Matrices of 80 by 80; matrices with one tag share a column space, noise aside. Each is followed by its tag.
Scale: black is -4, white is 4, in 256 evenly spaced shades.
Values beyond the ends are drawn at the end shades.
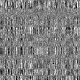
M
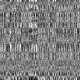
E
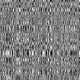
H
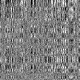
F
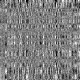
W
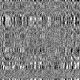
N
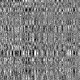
H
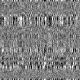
N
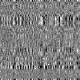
N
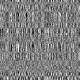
E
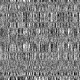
E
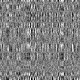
E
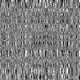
W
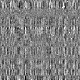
M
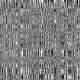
W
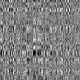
H
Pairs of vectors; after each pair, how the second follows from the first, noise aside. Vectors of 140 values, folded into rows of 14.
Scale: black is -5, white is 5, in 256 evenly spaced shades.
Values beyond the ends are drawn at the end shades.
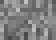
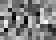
wrapped around, negated, scaled up.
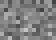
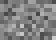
wrapped around, negated.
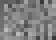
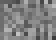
copied.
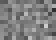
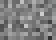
wrapped around.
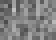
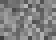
shuffled.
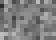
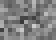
wrapped around, negated.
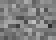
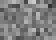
wrapped around.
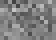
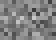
wrapped around.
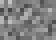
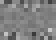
wrapped around, negated, partly zeroed.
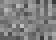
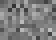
wrapped around.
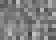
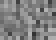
negated.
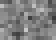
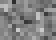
wrapped around, negated.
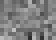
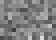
negated.
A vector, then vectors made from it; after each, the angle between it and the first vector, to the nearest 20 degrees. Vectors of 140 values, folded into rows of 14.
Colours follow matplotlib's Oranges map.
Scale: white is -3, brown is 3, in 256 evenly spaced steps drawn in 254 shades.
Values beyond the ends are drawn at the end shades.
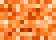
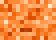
20 degrees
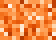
100 degrees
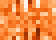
80 degrees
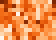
100 degrees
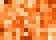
80 degrees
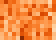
80 degrees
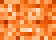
160 degrees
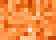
120 degrees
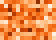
20 degrees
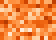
160 degrees
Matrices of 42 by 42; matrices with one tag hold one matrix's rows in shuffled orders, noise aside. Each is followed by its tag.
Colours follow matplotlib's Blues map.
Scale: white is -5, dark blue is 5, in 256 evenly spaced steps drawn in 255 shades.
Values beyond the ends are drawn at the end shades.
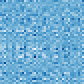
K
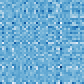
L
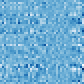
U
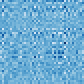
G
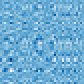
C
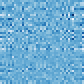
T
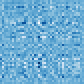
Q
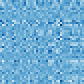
L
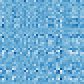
L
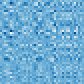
C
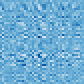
Q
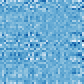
U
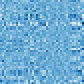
U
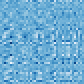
C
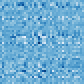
Q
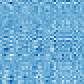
C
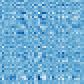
Q
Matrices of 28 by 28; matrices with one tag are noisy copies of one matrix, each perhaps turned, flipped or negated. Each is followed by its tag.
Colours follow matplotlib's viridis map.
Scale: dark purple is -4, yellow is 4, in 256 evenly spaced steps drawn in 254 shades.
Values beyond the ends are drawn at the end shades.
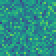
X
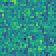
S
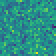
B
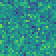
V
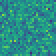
X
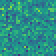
S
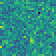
B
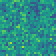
B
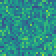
V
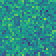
V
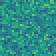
X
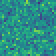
B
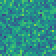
X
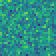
S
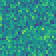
B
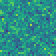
V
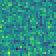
S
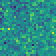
B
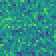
B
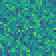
X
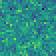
V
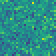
V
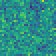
B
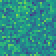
B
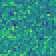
B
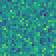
S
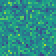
S
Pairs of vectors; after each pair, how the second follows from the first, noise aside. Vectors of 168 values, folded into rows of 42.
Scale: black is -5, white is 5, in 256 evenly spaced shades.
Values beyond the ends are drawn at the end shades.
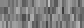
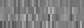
negated, partly zeroed.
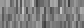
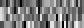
reversed, scaled up.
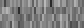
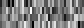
reversed, scaled up.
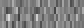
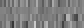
reversed, partly zeroed.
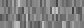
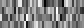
reversed, scaled up.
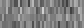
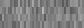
shrunk.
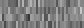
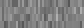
shrunk.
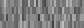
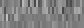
negated, partly zeroed.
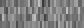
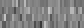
reversed, partly zeroed.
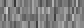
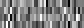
reversed, scaled up.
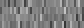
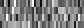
wrapped around, negated, scaled up.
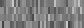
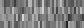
shuffled.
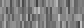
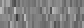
wrapped around, negated, partly zeroed.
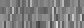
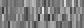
shuffled.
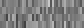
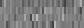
negated, partly zeroed.
